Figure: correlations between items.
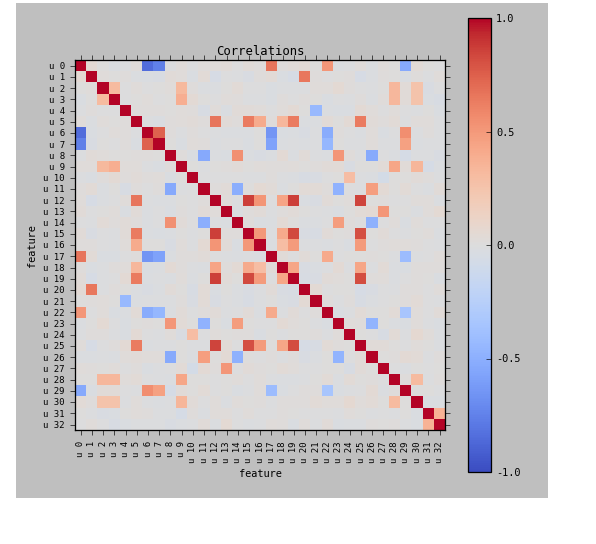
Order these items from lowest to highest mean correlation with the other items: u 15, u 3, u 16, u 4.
u 4, u 3, u 16, u 15
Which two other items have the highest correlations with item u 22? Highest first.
u 0, u 17
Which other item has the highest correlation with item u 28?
u 9
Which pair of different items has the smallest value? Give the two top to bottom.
u 0, u 6
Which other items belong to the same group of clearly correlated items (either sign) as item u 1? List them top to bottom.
u 20
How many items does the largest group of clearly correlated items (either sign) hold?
7
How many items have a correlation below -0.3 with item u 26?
3
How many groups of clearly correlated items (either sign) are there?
9
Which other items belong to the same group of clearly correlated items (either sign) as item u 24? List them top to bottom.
u 10
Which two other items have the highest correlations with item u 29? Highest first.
u 6, u 7
